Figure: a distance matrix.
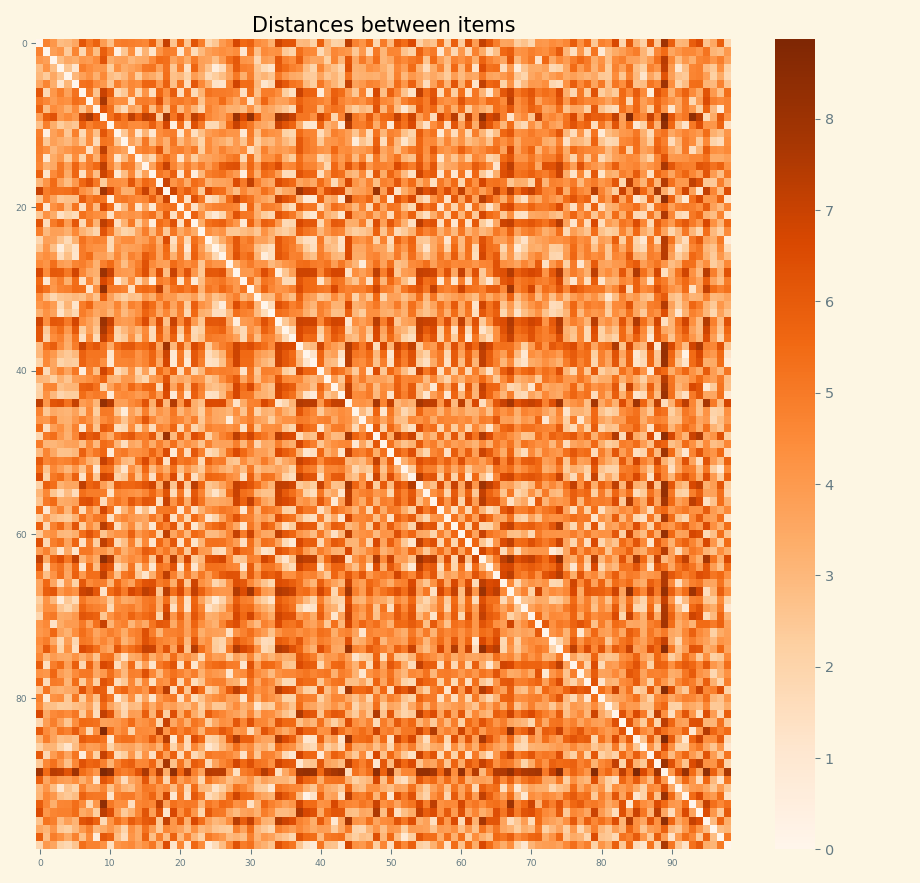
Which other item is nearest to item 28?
34
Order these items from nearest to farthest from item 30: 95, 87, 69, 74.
87, 69, 74, 95
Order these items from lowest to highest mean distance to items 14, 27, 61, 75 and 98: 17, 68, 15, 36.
36, 68, 17, 15
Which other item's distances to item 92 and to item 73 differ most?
38
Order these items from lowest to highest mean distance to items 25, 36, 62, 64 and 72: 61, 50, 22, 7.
61, 22, 50, 7
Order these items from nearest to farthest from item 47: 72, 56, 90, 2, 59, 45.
45, 59, 90, 2, 72, 56
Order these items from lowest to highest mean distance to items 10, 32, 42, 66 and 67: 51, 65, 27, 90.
27, 90, 51, 65
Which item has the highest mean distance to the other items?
89
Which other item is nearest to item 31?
81
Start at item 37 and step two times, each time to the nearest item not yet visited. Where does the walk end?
48
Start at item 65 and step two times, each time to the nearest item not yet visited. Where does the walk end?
41
